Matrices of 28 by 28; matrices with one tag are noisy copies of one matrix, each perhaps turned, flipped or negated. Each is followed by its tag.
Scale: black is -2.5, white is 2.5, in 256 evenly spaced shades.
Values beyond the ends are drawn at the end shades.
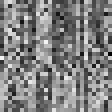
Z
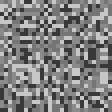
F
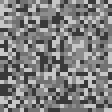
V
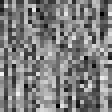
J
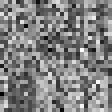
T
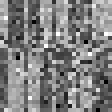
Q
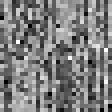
J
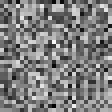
F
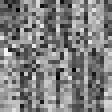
Q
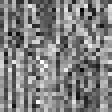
J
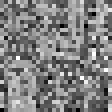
T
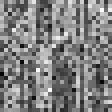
Z
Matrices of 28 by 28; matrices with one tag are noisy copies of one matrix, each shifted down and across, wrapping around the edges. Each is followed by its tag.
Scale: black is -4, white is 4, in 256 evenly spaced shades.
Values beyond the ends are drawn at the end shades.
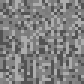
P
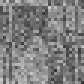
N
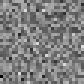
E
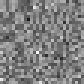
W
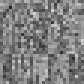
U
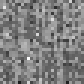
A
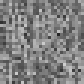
A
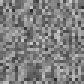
W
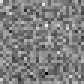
E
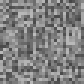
U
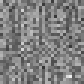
P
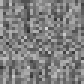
P
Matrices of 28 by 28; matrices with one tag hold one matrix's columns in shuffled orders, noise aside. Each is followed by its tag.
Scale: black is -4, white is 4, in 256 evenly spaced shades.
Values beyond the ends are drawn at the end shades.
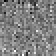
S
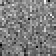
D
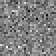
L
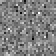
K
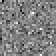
K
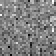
D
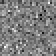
L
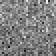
D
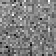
D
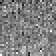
S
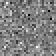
L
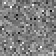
L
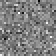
K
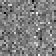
K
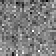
S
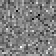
L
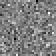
K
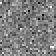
L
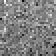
D
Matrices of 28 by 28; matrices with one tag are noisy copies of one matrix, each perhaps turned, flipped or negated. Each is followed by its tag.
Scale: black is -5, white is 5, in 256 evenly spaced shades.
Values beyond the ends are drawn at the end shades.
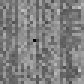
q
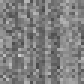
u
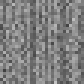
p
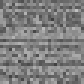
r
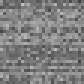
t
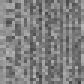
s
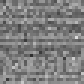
r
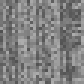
q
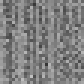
p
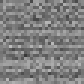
p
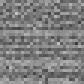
p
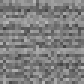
p
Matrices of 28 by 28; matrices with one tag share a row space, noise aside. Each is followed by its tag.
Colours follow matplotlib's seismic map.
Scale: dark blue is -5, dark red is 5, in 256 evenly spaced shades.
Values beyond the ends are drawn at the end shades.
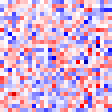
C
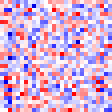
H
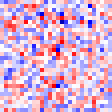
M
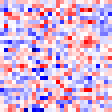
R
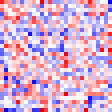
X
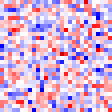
C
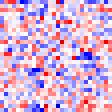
R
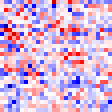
H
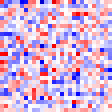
H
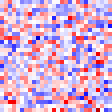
C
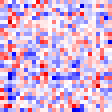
H
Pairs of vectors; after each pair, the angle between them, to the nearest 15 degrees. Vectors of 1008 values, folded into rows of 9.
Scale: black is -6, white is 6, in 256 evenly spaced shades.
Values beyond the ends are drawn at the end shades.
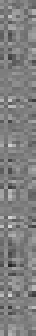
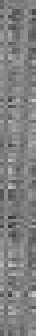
150 degrees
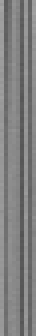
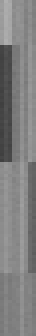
105 degrees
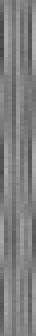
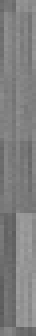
60 degrees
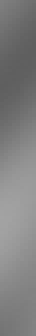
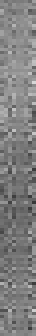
120 degrees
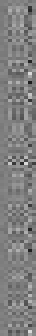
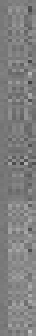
30 degrees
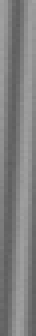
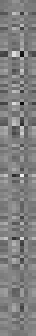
105 degrees
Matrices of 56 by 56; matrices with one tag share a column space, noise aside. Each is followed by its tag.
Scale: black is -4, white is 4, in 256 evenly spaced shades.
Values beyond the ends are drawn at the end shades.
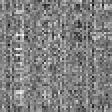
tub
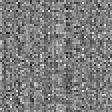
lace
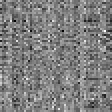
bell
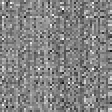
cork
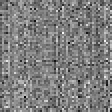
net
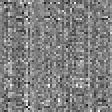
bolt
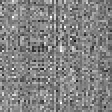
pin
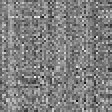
cork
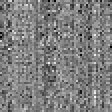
tub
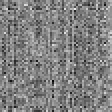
net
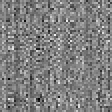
bell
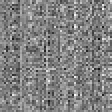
pin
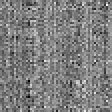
net
